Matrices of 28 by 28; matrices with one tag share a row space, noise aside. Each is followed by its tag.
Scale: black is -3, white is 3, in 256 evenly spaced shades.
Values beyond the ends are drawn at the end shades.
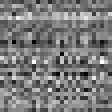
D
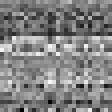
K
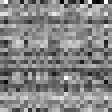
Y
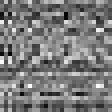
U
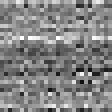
K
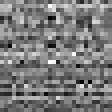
K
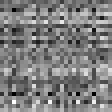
D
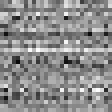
Y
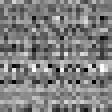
D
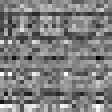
U
